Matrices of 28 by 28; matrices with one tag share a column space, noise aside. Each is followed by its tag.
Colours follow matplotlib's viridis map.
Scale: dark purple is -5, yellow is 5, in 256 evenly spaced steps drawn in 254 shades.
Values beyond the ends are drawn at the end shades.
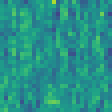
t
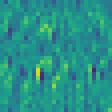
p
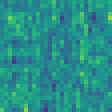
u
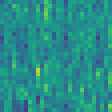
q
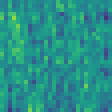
u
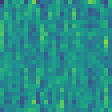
t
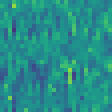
p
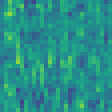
q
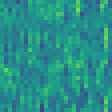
q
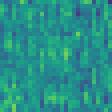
t
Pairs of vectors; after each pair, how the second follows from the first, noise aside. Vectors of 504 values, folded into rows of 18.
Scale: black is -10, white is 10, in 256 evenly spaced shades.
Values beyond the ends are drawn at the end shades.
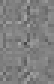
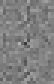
copied.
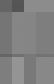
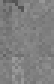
partly zeroed.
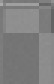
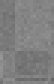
reversed, negated, shrunk.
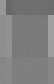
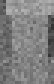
negated, scaled up.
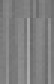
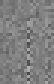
sign-scrambled.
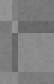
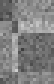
negated, scaled up.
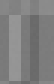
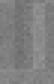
reversed, shrunk.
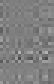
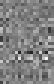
negated, scaled up.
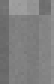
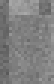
copied.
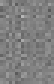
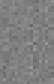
reversed, shrunk.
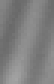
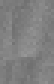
wrapped around, shrunk.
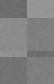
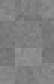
wrapped around, shrunk.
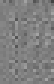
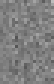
sign-scrambled.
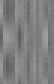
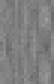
reversed, negated, shrunk.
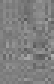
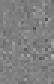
partly zeroed.
